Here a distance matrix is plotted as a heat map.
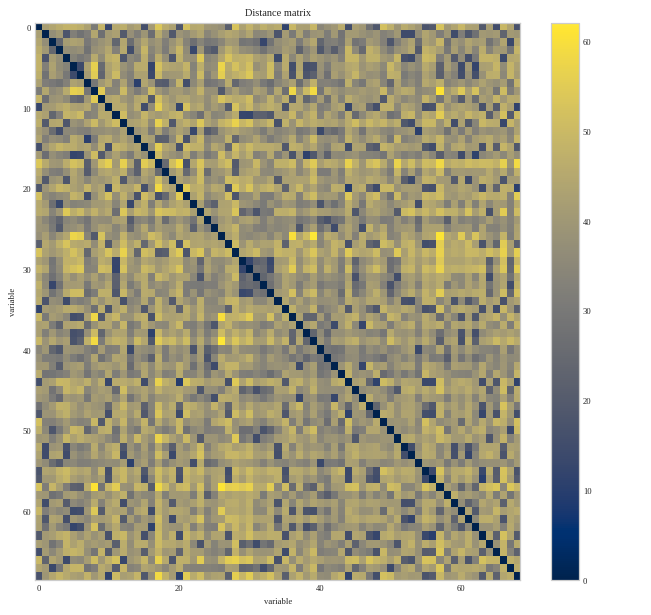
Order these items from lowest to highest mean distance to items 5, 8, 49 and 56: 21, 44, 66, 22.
44, 22, 21, 66
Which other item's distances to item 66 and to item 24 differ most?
12
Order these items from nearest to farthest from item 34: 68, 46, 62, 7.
62, 7, 46, 68
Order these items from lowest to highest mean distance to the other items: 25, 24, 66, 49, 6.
24, 25, 6, 49, 66
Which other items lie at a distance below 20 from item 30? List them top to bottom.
11, 29, 33
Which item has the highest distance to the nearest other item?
43
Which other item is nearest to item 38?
16
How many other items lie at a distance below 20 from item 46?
3
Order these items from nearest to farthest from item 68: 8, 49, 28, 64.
8, 64, 49, 28
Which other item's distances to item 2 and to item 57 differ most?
67
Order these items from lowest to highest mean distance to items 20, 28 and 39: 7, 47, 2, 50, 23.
47, 7, 2, 50, 23
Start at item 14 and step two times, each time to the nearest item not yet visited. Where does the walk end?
21
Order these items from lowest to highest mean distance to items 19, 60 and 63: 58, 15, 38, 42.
38, 15, 58, 42
